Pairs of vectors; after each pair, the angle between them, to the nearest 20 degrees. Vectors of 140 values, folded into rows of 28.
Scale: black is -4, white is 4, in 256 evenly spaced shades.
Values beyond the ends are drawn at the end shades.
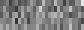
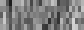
80 degrees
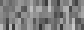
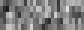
80 degrees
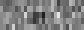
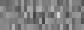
40 degrees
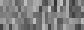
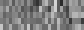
140 degrees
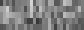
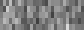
60 degrees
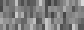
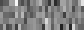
40 degrees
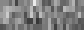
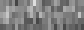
20 degrees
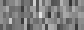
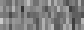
80 degrees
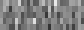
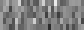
20 degrees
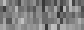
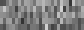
160 degrees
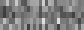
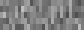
100 degrees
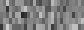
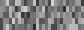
40 degrees
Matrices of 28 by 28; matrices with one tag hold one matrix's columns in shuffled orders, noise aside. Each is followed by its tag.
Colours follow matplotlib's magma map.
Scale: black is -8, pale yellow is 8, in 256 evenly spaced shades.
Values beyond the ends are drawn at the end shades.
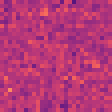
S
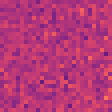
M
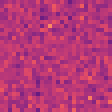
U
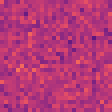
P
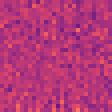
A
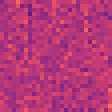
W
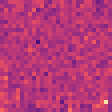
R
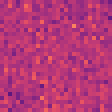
U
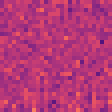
R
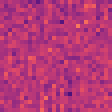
U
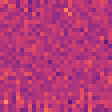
R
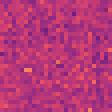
P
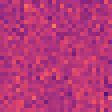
U
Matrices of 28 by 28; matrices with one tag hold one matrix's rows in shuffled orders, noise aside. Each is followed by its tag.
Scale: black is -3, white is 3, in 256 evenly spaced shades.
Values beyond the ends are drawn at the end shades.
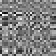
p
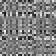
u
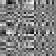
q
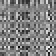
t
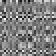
u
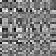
p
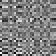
p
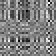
t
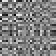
p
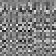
u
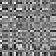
p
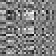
q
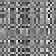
t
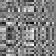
q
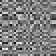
p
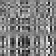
t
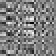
q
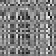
t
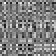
u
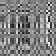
t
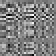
q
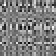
u
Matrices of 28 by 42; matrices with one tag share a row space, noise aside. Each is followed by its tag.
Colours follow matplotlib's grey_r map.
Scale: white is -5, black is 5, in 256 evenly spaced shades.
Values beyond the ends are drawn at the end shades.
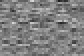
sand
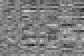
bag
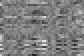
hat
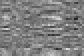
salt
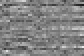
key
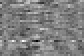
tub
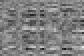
bag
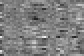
hat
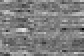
key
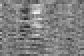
tub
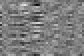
tub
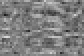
salt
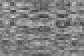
sand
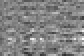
bag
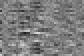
tub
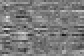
key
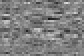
salt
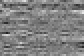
key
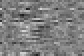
tub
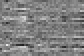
key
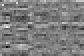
key
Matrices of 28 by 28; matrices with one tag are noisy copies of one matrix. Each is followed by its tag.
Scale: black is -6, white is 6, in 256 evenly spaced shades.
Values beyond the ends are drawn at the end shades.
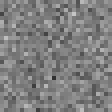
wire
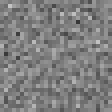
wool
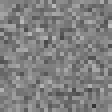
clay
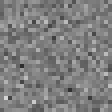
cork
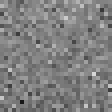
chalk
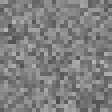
cork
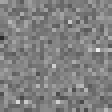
wool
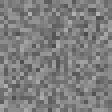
wire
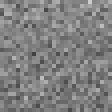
chalk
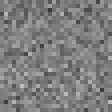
wool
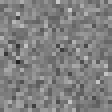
cork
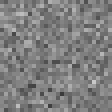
clay
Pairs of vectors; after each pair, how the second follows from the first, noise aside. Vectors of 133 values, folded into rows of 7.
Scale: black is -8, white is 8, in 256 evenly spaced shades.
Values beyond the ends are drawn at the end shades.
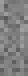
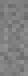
reversed, shrunk.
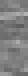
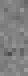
wrapped around, negated, partly zeroed.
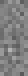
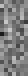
wrapped around, negated, scaled up.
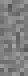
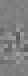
partly zeroed.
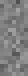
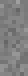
negated, shrunk.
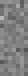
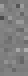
negated, partly zeroed.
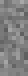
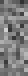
negated, scaled up.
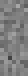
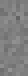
reversed, shrunk.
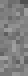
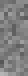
reversed, negated.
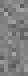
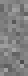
reversed, negated.
